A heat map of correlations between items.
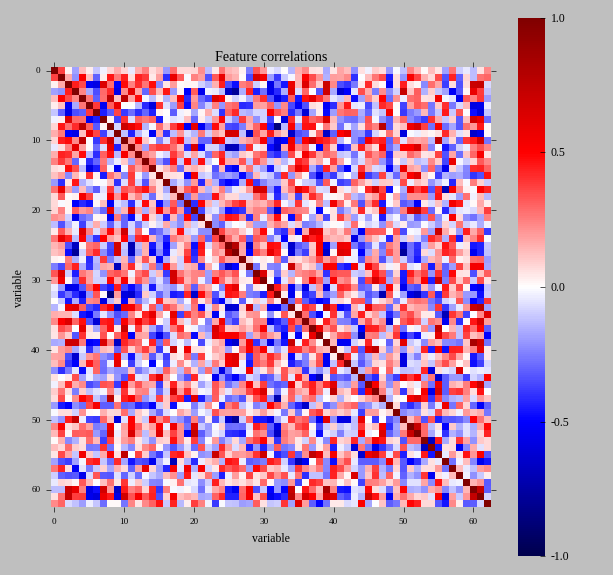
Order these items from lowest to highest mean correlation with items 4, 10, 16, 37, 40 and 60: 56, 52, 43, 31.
31, 56, 43, 52
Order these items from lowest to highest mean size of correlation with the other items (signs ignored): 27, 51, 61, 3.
27, 51, 3, 61
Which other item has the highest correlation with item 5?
9
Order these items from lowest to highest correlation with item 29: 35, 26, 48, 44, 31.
48, 44, 31, 35, 26
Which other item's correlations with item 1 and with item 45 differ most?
28
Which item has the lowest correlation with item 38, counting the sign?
44
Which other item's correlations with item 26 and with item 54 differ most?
50
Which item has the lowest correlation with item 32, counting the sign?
8
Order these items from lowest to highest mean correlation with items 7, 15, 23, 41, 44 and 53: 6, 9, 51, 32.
32, 6, 9, 51
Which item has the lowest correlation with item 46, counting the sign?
54
